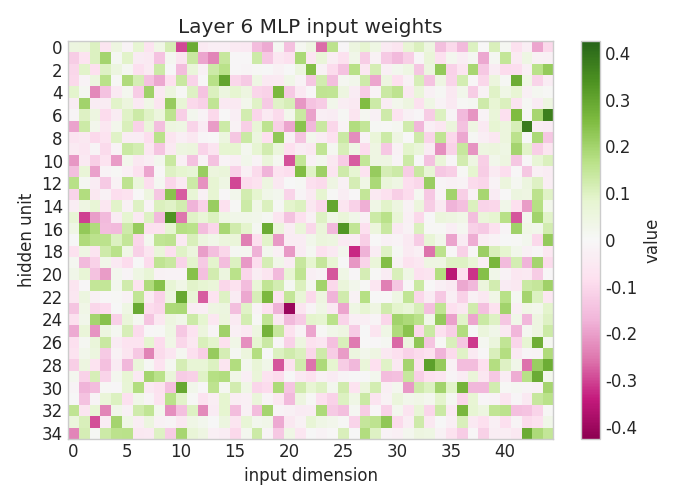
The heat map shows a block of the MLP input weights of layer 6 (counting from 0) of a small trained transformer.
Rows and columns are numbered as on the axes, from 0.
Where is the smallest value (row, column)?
23, 20
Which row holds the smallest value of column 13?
1
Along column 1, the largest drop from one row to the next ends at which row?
15
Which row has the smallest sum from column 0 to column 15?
10
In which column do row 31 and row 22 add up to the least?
12
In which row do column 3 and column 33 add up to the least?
32
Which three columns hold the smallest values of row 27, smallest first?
7, 25, 34
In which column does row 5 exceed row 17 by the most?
27
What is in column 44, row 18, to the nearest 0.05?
-0.05
